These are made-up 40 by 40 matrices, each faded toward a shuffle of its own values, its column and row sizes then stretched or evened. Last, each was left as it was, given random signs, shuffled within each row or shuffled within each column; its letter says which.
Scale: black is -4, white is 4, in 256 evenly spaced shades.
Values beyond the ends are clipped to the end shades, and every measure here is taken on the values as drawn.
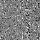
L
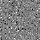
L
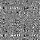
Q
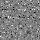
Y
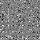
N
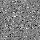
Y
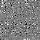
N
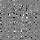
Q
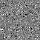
Y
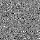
Y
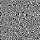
Q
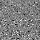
Y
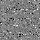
Y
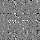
N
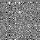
Q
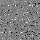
Y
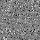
Y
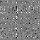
Q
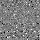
Y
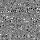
Y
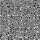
N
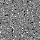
L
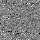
Y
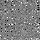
N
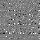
Q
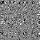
Q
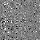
Q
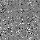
N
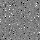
L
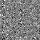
L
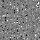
L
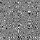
Q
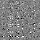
N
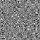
Q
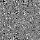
N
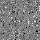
N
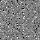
L
